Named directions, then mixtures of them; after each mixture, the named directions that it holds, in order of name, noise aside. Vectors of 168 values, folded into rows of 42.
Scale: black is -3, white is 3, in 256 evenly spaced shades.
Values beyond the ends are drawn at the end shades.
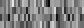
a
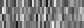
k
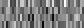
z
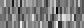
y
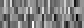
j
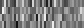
k.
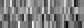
j.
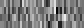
a, y.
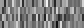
k, y.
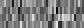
y.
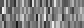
k.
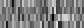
y, z.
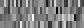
y, z.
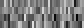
j.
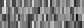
j, k.
